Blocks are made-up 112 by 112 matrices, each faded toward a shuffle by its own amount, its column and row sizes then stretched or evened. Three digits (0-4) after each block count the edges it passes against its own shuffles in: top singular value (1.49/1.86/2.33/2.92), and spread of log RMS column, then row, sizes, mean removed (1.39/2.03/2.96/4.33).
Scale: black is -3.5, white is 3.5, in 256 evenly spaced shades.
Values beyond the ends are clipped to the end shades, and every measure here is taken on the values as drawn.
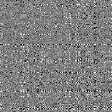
3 2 3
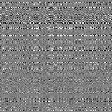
4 1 4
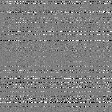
1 2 4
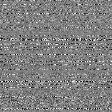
1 0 4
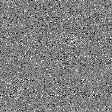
0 0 2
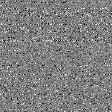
1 0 3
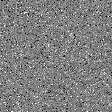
1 0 1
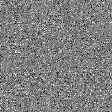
1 1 1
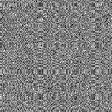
4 2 0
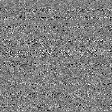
0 1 3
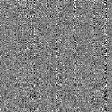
3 3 2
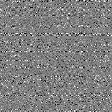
3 0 3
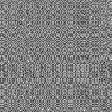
4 0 2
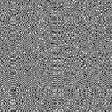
4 1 1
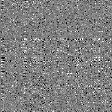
3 2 2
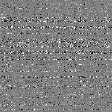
0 2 4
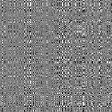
4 4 3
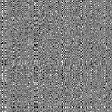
4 3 2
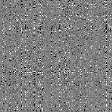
3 3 2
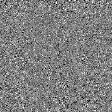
1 2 1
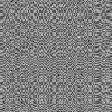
4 1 1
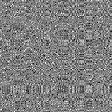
4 0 2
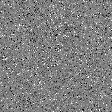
1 0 0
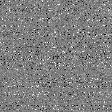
0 0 3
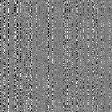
4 4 0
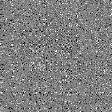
2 2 2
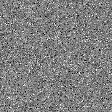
0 0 1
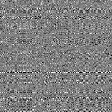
4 0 3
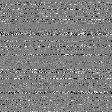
1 0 4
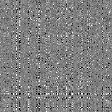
4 3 2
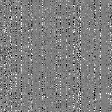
3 4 1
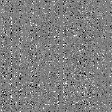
0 3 2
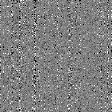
2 3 1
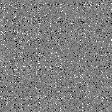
0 2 2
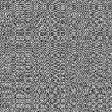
4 2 0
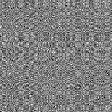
4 0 0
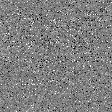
0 0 2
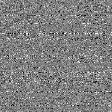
2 0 3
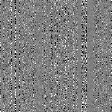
2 4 0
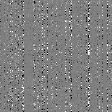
1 4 1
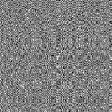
4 2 0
